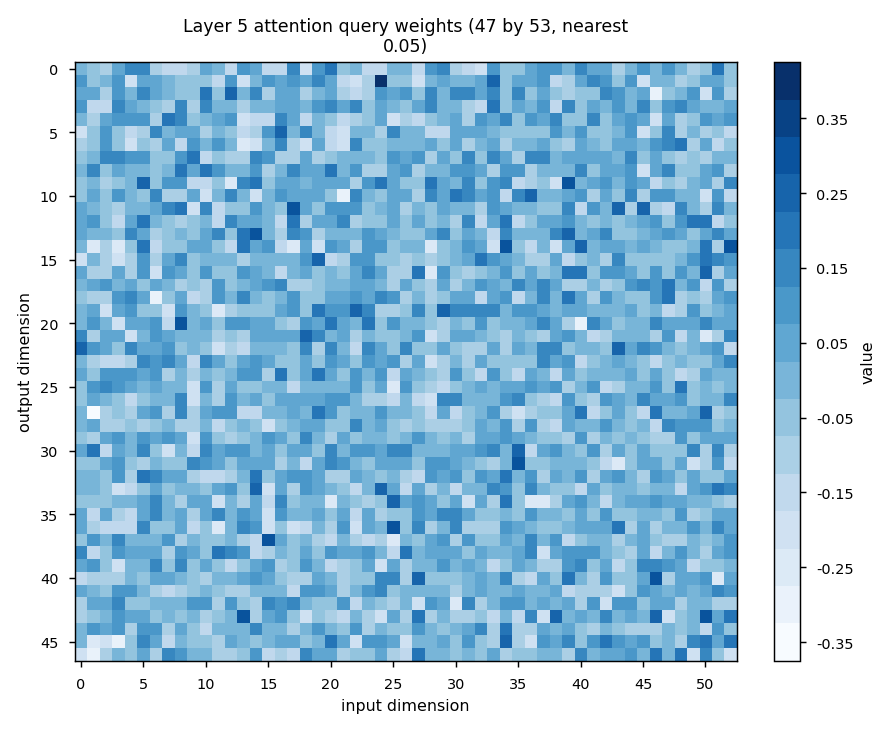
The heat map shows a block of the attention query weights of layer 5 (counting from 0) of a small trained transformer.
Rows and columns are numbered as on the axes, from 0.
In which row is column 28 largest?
9
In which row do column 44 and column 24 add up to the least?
39
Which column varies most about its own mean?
50
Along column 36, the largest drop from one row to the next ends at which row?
34
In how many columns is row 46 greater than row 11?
19
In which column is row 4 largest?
7
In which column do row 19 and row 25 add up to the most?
22
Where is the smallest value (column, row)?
1, 27
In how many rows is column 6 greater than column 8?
23
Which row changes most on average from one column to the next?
14
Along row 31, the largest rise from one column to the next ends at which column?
35
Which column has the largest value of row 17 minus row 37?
47
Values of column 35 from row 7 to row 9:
-0.1 0.1 -0.15
